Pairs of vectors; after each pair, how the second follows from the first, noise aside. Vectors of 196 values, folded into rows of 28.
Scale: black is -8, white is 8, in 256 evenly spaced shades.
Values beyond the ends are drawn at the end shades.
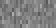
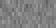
shrunk.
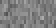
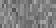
reversed, negated.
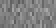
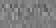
wrapped around, negated, partly zeroed.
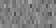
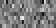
wrapped around, scaled up.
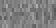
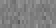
wrapped around, negated, shrunk.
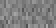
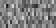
wrapped around, negated, scaled up.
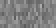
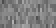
reversed, negated.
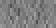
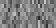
wrapped around, scaled up.
